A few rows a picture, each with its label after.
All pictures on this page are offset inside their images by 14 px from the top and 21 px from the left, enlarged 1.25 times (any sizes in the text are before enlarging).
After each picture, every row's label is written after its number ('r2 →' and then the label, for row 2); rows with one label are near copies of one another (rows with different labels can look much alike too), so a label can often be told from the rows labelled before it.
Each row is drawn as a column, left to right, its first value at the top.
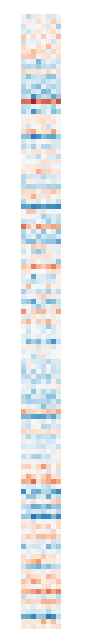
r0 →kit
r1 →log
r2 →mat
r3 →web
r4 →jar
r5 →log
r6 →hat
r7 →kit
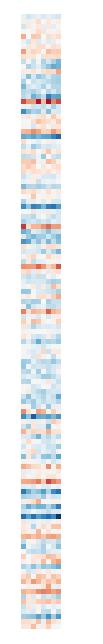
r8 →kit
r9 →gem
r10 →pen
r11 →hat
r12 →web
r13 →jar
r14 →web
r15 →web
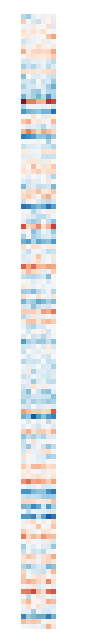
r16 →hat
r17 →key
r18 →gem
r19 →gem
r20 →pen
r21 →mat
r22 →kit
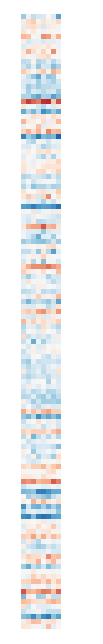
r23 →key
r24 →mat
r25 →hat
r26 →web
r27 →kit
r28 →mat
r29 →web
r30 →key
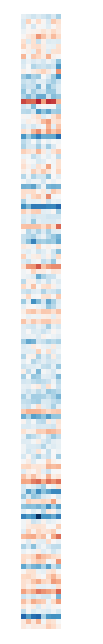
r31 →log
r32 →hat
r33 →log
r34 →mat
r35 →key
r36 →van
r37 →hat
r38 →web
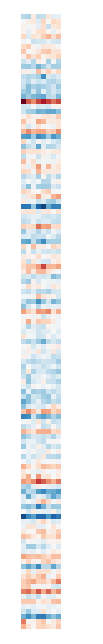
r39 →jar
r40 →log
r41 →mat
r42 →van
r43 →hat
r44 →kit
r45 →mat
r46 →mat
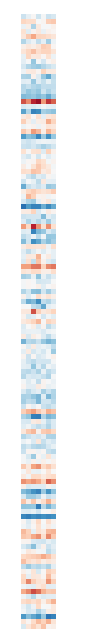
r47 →hat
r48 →mat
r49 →kit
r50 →gem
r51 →jar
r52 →hat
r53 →hat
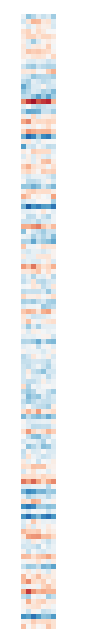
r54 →van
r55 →key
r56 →hat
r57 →hat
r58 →jar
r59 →jar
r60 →van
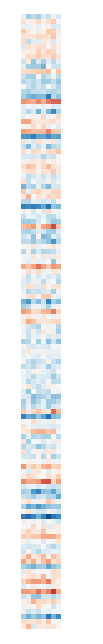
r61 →pen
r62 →van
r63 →web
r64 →key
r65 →web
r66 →pen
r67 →kit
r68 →log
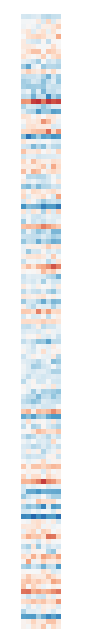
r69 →log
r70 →web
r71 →jar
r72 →kit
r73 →van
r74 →hat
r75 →gem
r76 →mat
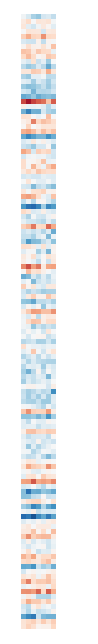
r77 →mat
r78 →mat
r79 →van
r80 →key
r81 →jar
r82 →web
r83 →van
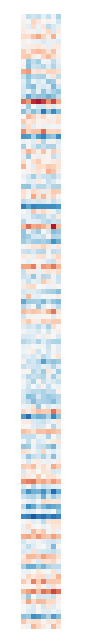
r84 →pen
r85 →web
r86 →mat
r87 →jar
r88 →mat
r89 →key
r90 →kit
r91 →gem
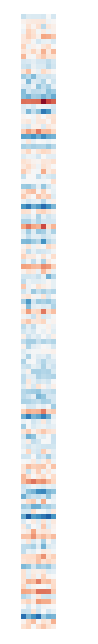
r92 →log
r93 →pen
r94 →hat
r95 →mat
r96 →kit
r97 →mat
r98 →jar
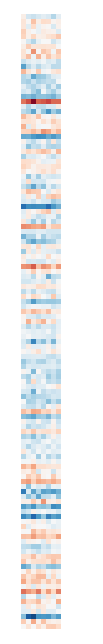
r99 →web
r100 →log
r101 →hat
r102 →log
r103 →hat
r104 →mat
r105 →van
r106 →mat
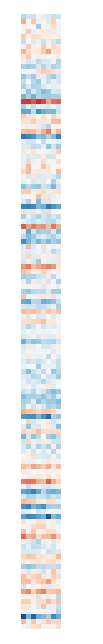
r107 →hat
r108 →gem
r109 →hat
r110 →kit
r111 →gem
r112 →pen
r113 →hat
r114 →jar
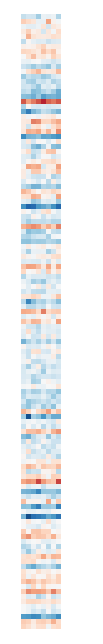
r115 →hat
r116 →pen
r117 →van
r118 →van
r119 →jar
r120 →hat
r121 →jar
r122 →van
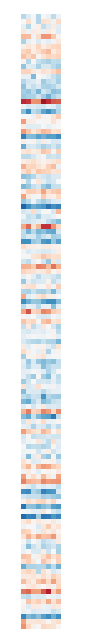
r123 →van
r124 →kit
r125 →log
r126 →gem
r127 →kit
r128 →kit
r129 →gem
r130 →log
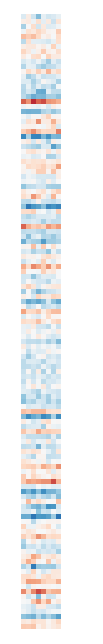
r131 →kit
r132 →pen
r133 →mat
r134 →key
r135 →gem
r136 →web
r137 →van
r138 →pen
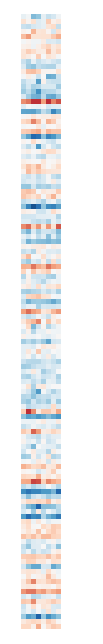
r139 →kit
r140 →kit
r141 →key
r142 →van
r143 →gem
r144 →hat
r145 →mat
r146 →kit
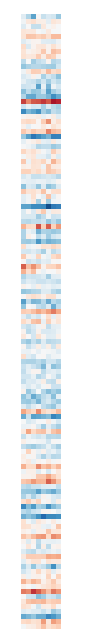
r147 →gem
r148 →key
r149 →key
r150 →kit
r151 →jar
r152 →van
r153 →jar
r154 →jar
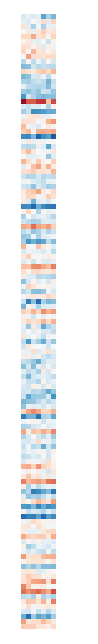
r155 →jar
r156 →log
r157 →kit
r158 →gem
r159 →key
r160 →van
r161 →key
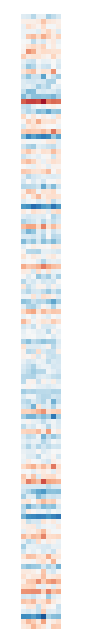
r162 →log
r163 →jar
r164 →jar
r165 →mat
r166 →hat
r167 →key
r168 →pen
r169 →mat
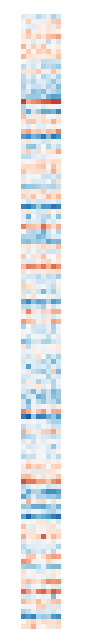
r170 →log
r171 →pen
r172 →van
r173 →gem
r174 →gem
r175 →mat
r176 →key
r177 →mat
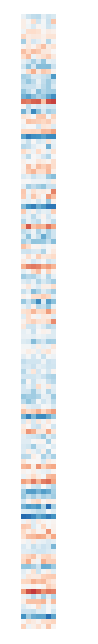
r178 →mat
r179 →web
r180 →key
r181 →gem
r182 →web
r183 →van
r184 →log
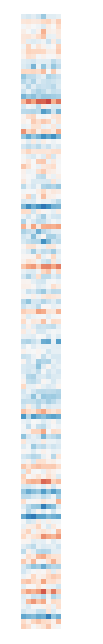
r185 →pen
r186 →mat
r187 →web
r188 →jar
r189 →key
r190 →hat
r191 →web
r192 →hat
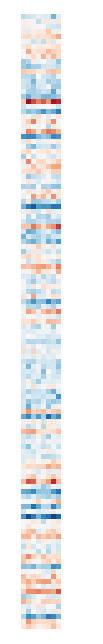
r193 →web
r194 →jar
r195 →van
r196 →gem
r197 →mat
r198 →pen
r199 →van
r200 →kit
